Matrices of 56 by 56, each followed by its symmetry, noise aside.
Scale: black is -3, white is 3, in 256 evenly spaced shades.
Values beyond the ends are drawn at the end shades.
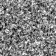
no symmetry.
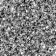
same after a half turn.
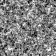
symmetric.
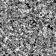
symmetric across the other diagonal.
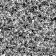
no symmetry.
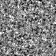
same after a half turn.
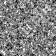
symmetric across the other diagonal.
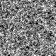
no symmetry.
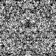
mirrored left to right.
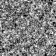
symmetric.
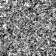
symmetric.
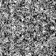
mirrored top to bottom.
